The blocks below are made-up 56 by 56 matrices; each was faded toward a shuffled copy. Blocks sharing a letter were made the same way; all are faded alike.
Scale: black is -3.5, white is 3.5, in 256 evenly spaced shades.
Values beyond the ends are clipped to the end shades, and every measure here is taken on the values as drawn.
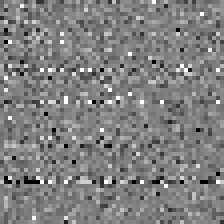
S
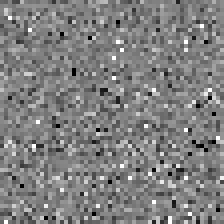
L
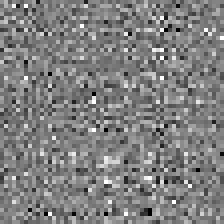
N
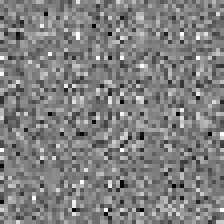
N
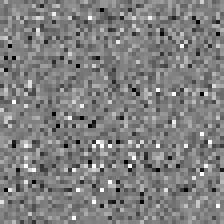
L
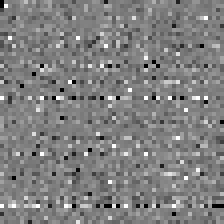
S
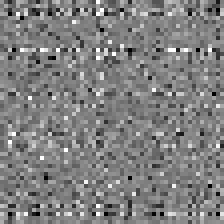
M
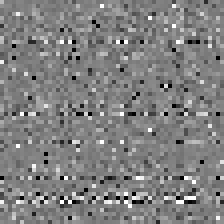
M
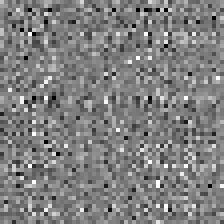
N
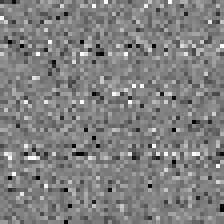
L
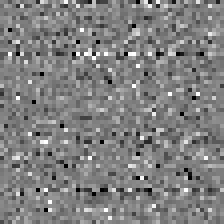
S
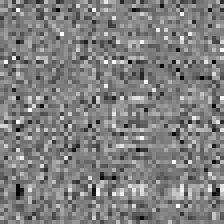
N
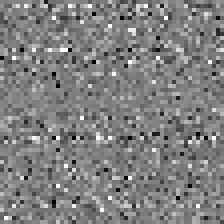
L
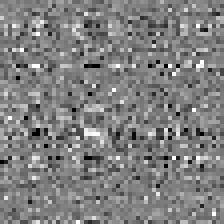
M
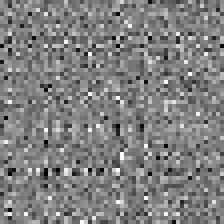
N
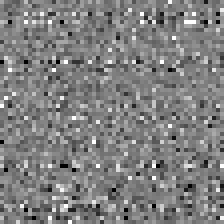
S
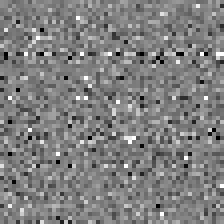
L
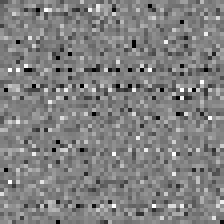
L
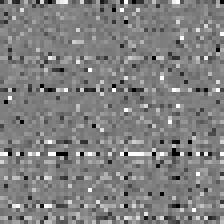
M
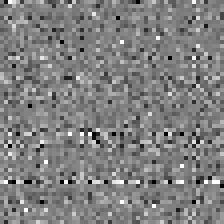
M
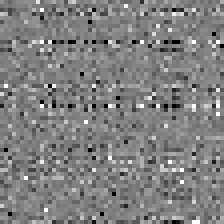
M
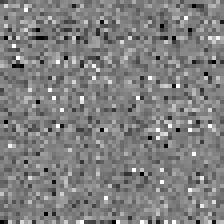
L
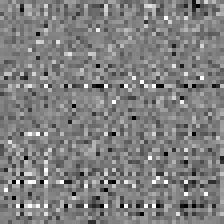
M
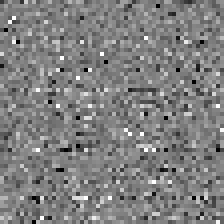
L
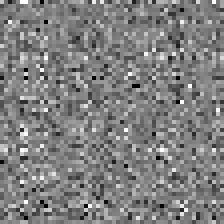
N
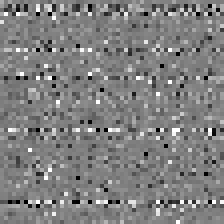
M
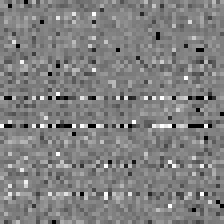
M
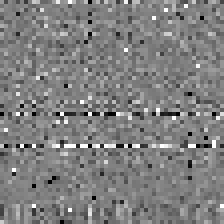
M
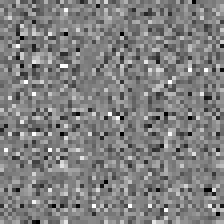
N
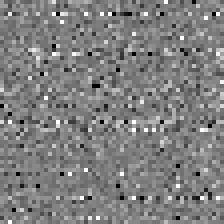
L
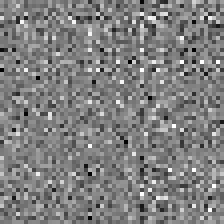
N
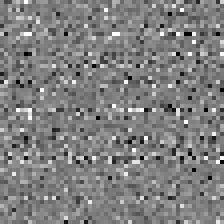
S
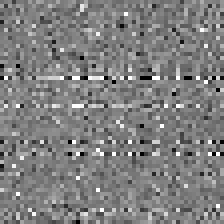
M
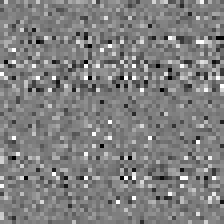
S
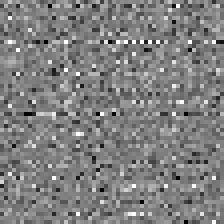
S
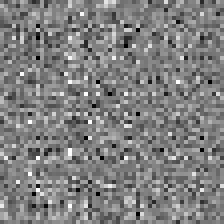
N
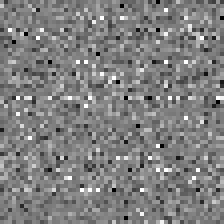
L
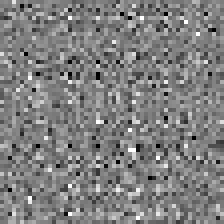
N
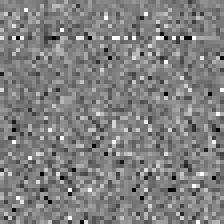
L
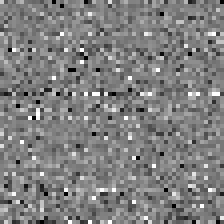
L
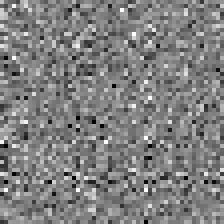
N
